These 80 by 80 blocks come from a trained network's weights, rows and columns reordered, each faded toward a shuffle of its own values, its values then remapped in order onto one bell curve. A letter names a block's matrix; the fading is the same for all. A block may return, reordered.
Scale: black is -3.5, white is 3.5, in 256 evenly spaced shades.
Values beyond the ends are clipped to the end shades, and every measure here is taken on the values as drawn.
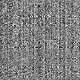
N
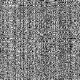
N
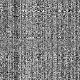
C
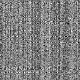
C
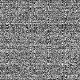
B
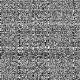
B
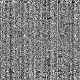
N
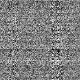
B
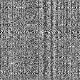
N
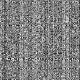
N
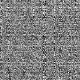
B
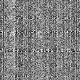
C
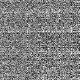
B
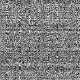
B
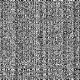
C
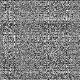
B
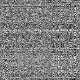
B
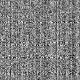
N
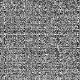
B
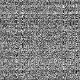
B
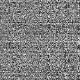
B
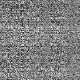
B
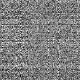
B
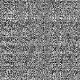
B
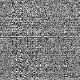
B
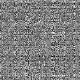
B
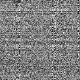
B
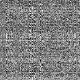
B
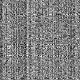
C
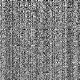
C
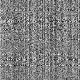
N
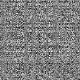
B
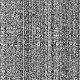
C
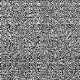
B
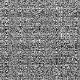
B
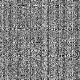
N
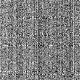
N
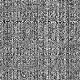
N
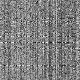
C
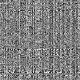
C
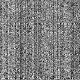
C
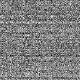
B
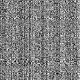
N
